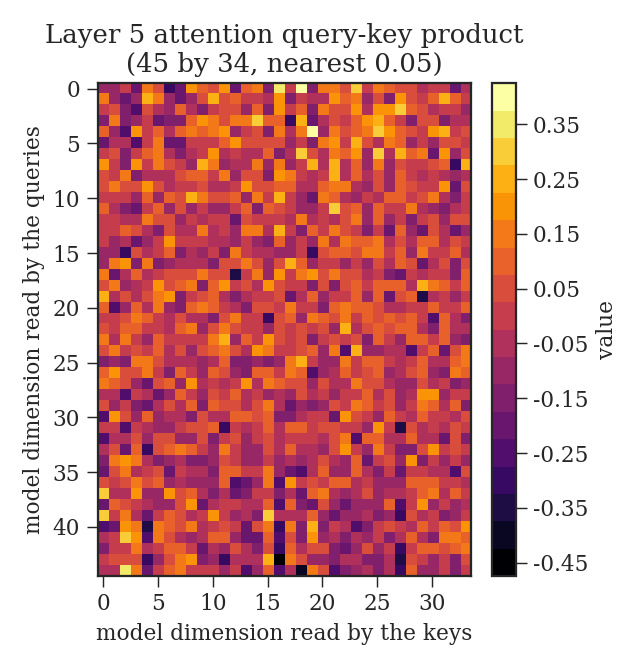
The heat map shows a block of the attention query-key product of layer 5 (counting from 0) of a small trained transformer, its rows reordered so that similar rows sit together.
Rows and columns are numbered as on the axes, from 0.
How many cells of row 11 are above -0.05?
19
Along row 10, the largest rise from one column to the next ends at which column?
20
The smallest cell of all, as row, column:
43, 16
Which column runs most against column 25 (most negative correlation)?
2
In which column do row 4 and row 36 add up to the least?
12
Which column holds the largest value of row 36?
17
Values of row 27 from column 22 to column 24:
-0.05 0.15 0.05
